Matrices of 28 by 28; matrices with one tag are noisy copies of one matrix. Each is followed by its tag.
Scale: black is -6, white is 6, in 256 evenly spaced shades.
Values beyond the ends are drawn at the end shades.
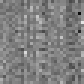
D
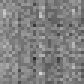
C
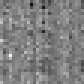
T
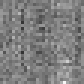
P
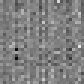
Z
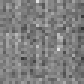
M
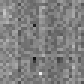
C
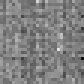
M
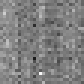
C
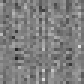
Z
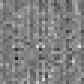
Z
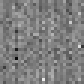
Z
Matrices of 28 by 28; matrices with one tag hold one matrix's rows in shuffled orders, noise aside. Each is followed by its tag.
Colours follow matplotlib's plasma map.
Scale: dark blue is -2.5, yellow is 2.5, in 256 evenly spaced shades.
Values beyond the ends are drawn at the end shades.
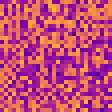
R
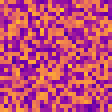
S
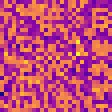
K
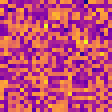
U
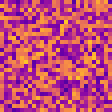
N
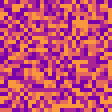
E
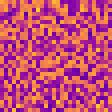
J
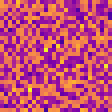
J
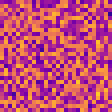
J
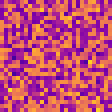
E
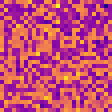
N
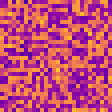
U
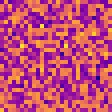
E
